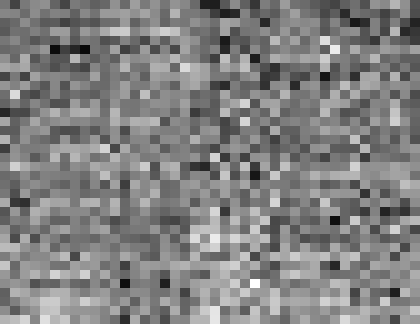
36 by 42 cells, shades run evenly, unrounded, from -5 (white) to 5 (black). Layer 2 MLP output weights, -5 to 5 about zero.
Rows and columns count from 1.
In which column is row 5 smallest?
33
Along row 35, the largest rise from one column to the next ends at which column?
23
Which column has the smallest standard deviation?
14
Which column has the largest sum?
13
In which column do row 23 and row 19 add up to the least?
15
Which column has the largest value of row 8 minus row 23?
28
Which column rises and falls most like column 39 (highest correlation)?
35
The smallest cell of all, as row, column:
32, 26
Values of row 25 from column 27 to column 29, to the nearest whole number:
-3 2 2
